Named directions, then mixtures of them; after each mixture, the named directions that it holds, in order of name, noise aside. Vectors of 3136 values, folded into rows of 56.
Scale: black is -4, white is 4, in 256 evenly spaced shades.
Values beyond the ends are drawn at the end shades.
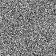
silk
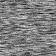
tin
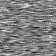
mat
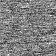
mat, silk, tin.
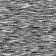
mat.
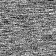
mat, silk, tin.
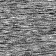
mat, tin.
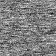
mat, silk, tin.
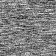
silk, tin.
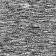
mat, silk, tin.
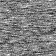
mat, silk, tin.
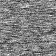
mat, silk, tin.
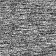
silk, tin.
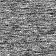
mat, silk, tin.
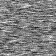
mat.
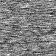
mat, silk, tin.
